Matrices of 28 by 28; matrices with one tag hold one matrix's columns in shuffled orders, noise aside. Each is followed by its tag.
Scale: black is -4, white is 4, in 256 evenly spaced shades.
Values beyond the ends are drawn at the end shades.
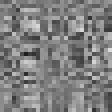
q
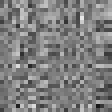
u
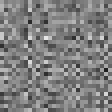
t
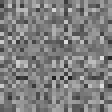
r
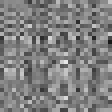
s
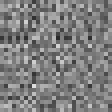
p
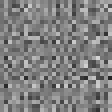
r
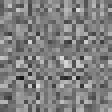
r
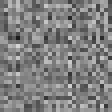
p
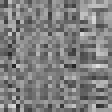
u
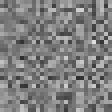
r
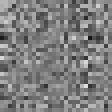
p
